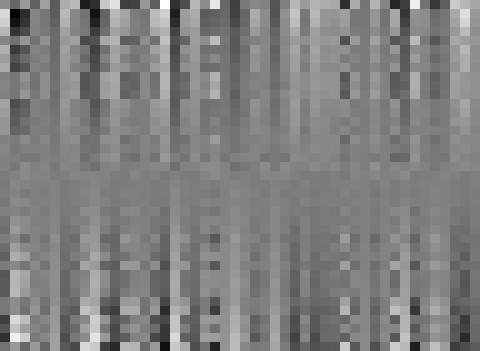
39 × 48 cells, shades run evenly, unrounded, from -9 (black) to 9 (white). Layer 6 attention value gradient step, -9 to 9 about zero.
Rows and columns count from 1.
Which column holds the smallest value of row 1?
9
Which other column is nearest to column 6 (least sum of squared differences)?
28
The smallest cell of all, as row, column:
2, 2
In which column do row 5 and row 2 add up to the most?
17
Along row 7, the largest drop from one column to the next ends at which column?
18
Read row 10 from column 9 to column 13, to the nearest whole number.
-3 -2 2 3 -2
